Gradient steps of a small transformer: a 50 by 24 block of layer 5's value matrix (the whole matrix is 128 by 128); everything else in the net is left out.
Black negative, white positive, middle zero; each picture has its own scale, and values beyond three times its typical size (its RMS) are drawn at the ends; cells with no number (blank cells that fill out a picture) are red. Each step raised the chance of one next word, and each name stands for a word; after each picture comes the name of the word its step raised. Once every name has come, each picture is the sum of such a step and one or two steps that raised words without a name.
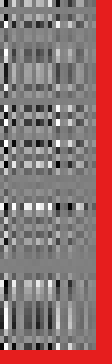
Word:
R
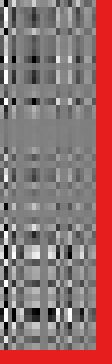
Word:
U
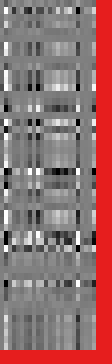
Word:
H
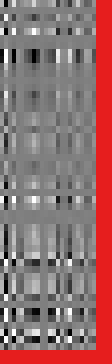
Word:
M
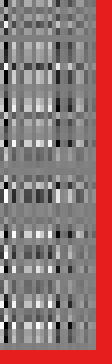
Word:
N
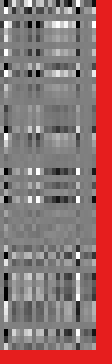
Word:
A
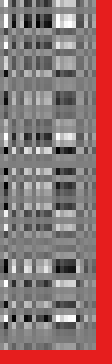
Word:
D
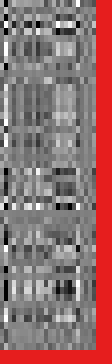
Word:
R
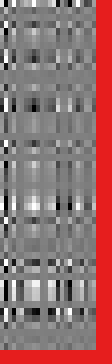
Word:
R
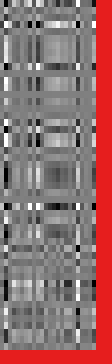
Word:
R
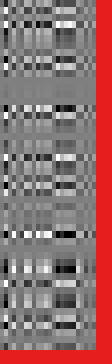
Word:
N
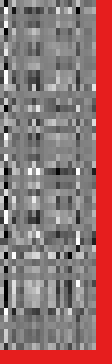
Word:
H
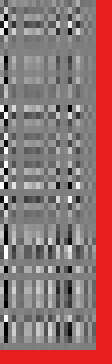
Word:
N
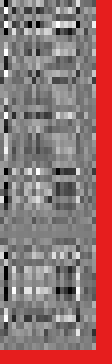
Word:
A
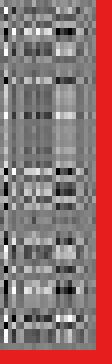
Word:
H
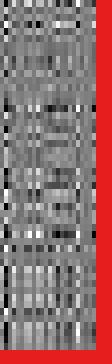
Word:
N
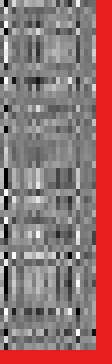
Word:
M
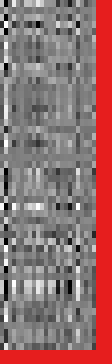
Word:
R
